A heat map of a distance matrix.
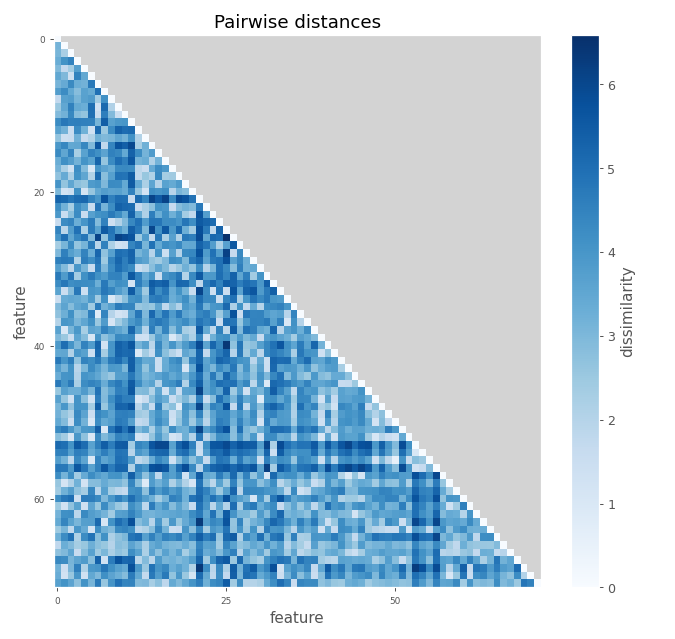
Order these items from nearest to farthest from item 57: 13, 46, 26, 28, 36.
13, 36, 46, 28, 26
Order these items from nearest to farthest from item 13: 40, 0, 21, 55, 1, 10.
1, 55, 0, 10, 40, 21
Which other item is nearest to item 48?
18
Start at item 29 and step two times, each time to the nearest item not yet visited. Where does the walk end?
3
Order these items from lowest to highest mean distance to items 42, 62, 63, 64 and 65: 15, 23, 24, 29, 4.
29, 15, 24, 4, 23
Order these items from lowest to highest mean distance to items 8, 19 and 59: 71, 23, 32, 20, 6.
6, 20, 23, 71, 32
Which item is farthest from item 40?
25
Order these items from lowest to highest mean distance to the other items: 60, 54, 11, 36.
36, 60, 54, 11
